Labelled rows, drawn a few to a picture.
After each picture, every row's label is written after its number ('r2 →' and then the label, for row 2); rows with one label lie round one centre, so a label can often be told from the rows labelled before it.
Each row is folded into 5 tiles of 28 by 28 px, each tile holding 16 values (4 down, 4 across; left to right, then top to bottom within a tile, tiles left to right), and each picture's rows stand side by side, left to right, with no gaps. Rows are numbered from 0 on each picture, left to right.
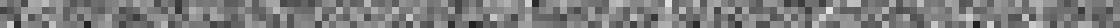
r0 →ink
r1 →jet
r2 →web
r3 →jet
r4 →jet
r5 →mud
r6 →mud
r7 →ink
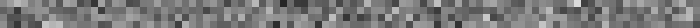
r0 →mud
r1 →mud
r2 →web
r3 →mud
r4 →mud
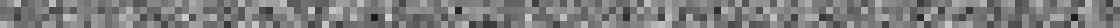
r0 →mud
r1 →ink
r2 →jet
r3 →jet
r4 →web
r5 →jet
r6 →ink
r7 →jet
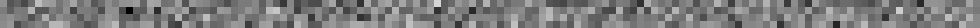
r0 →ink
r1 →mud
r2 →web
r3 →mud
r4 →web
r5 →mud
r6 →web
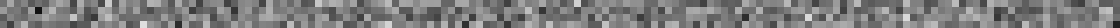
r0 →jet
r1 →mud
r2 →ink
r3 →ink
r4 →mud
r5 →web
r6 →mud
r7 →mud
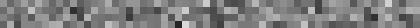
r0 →ink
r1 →mud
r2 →jet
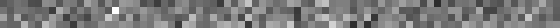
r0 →web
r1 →web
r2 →ink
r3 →web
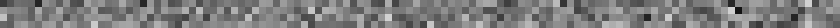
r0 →web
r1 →web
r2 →jet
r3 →ink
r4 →web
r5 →jet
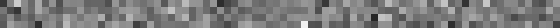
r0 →mud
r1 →ink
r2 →jet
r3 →jet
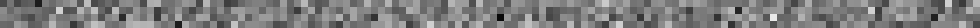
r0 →web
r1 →mud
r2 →jet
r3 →ink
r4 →ink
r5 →jet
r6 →jet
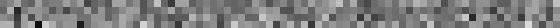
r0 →mud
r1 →mud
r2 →ink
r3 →ink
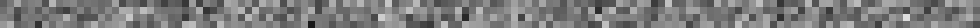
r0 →mud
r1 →web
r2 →jet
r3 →web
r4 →jet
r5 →ink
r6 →mud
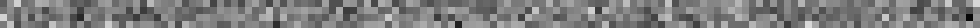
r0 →ink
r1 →mud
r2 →web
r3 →web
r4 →jet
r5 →ink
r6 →ink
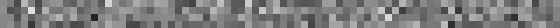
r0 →jet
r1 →jet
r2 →web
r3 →jet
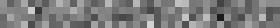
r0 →jet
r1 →ink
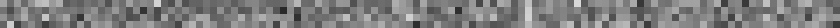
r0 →ink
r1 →mud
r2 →mud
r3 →jet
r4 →ink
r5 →mud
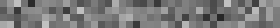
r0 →mud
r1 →web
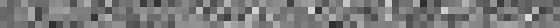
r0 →jet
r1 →web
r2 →jet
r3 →web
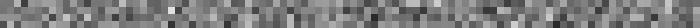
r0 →ink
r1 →jet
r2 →ink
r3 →mud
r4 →jet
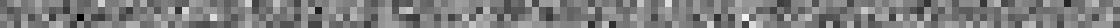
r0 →ink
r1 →jet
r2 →jet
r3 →ink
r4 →jet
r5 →ink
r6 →ink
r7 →mud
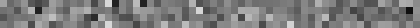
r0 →jet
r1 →web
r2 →ink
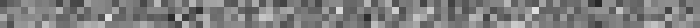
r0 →web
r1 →mud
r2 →web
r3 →web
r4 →web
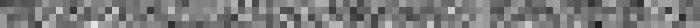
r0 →web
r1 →jet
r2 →ink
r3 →ink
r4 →web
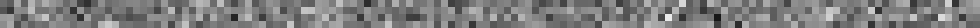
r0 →ink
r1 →jet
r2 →ink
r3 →jet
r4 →web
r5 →mud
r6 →jet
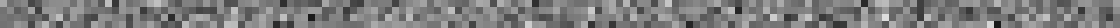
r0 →jet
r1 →mud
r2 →web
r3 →jet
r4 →jet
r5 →jet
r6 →ink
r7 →ink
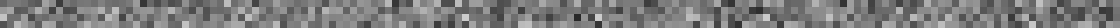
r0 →web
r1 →web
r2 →jet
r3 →ink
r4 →mud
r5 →mud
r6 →web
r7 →ink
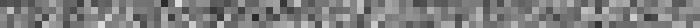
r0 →web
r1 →ink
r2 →mud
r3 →web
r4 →jet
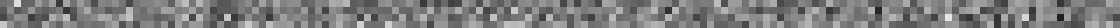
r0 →mud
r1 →ink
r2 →ink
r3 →web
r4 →web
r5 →ink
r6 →jet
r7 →ink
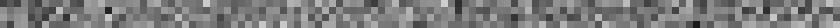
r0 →web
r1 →mud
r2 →mud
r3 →jet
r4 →mud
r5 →web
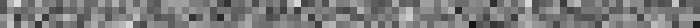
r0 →mud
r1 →ink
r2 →mud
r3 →jet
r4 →mud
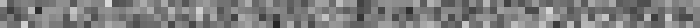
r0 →jet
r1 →jet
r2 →ink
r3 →mud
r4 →ink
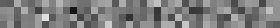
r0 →ink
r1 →mud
